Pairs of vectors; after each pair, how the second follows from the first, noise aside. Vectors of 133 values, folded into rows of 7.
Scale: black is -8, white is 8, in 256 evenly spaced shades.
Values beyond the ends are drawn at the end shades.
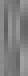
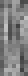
negated, scaled up.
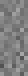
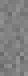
shrunk.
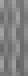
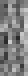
wrapped around, negated, scaled up.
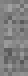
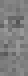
reversed, partly zeroed.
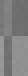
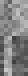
negated, scaled up.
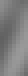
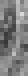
wrapped around, negated, scaled up.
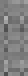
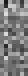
wrapped around, negated, scaled up.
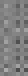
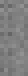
reversed, shrunk.
